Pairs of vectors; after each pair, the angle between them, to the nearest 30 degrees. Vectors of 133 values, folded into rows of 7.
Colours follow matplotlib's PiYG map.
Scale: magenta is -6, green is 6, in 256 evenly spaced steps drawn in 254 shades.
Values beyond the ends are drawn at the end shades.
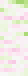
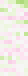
30 degrees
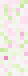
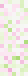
90 degrees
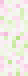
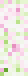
90 degrees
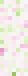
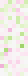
120 degrees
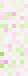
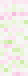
60 degrees
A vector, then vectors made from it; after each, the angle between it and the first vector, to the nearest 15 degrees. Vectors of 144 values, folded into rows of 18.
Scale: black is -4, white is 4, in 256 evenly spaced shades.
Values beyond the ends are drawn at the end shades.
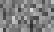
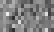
120 degrees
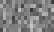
165 degrees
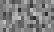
45 degrees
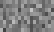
30 degrees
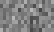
30 degrees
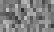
75 degrees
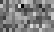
105 degrees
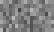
45 degrees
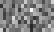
15 degrees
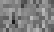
120 degrees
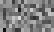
45 degrees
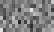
30 degrees
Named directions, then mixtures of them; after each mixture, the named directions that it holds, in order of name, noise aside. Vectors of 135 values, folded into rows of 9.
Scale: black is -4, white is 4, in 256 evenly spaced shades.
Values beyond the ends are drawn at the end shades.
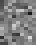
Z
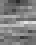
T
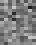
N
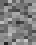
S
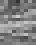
N, T.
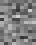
N, S, T.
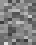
S.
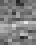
N, T, Z.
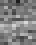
N, T, Z.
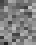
S, Z.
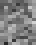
S, T, Z.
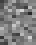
Z.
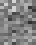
N, S, T.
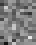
N, S, Z.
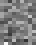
S.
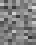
N.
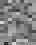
S.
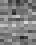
N, T.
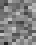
S, Z.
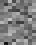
S.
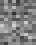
N, T, Z.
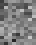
S, Z.
